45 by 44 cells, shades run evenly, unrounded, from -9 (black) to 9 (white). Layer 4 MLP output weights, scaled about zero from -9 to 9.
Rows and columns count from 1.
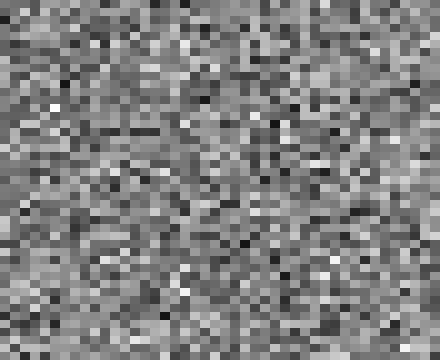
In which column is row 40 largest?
40
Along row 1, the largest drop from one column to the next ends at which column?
34
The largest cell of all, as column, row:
6, 14
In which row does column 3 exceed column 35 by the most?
19
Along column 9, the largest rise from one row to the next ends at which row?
24
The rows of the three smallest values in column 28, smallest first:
16, 33, 20
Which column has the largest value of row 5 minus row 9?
31
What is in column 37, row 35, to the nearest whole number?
-2
